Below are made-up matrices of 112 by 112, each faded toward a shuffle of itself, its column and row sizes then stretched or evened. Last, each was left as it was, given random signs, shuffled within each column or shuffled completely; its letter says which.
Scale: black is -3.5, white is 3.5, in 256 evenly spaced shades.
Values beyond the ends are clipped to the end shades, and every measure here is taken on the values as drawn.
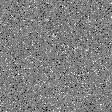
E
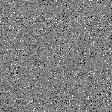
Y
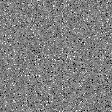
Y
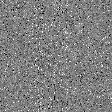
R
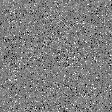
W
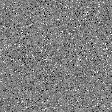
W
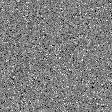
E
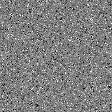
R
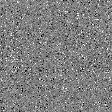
W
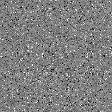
Y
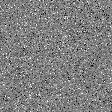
E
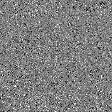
W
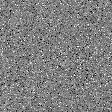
E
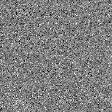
W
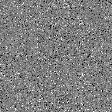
W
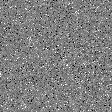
E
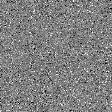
W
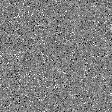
W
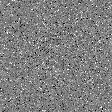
E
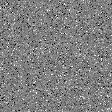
R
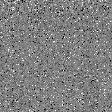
Y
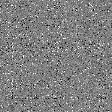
W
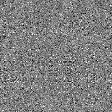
Y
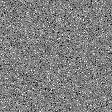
E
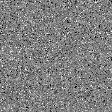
W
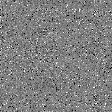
Y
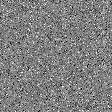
E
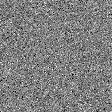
E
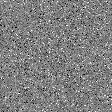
E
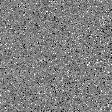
R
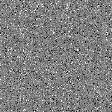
Y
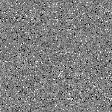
Y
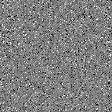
W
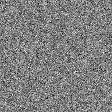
E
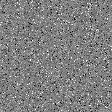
R
